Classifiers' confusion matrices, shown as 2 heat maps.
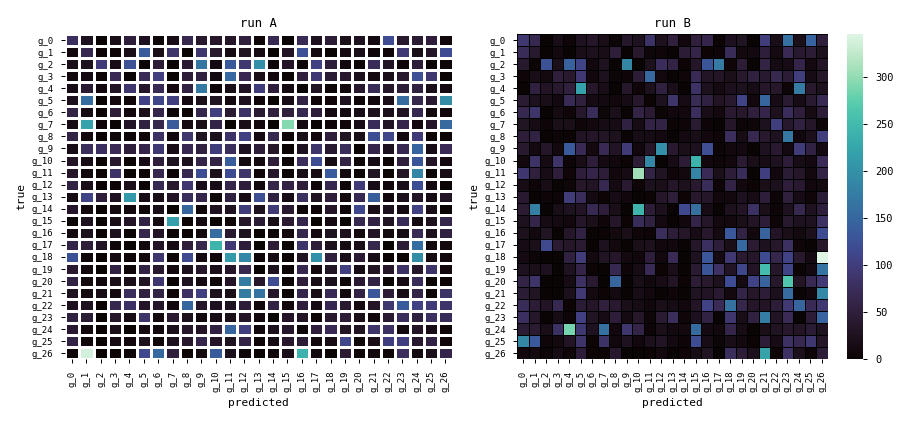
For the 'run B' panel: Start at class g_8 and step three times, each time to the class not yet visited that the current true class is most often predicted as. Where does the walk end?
g_26
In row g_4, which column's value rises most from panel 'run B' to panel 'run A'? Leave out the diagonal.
g_9
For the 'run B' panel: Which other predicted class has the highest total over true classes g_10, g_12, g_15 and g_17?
g_11
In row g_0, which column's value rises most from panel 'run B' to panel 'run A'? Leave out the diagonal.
g_22
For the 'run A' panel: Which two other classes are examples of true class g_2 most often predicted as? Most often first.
g_13, g_9
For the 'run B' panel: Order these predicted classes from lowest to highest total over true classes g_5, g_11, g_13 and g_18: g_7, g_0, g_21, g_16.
g_7, g_0, g_16, g_21
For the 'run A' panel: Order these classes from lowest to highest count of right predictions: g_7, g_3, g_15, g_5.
g_15, g_3, g_5, g_7
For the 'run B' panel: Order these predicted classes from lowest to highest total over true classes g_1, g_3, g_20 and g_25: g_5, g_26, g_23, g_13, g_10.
g_13, g_10, g_26, g_5, g_23
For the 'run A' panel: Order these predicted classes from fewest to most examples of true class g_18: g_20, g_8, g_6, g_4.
g_4, g_20, g_6, g_8
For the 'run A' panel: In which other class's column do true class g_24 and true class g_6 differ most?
g_11
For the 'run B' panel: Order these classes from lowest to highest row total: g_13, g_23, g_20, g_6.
g_13, g_6, g_23, g_20
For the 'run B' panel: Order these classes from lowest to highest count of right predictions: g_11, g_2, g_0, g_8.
g_8, g_11, g_0, g_2
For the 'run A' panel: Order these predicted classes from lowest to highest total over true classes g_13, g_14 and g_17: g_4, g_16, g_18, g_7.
g_7, g_18, g_16, g_4
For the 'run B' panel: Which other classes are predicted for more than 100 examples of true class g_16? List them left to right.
g_18, g_21, g_26
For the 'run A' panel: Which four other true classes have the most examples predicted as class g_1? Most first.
g_26, g_7, g_5, g_13
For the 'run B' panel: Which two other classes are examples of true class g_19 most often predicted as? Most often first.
g_21, g_26
